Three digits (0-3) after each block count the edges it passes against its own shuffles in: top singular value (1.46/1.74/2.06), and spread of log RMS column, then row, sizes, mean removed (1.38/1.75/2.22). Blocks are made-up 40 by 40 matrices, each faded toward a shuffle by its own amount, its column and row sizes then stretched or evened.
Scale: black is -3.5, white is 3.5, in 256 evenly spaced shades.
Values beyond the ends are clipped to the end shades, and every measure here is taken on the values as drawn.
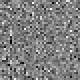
1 1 0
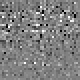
1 0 3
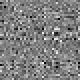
2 1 2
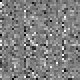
2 3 0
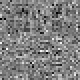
2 1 0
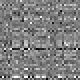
3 0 3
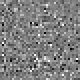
1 1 1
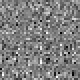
2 1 2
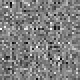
2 1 2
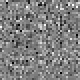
2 1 1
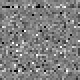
1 0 2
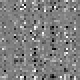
1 3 3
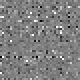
1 1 3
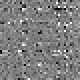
2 2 2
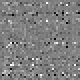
0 1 3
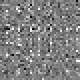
2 2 2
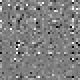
2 2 2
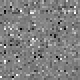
1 1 1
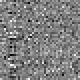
2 1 0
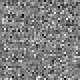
0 1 0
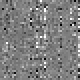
1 3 1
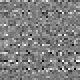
3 0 3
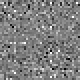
0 0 1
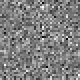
1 1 1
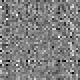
2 2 2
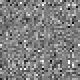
2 2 1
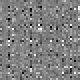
1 3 2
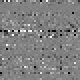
1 0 3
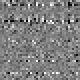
2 1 3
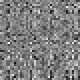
3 2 2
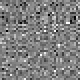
3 1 1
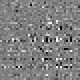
2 2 3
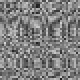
3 2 1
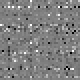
0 1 3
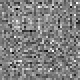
2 1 2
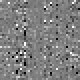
0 3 0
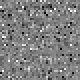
0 0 2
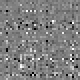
1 2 3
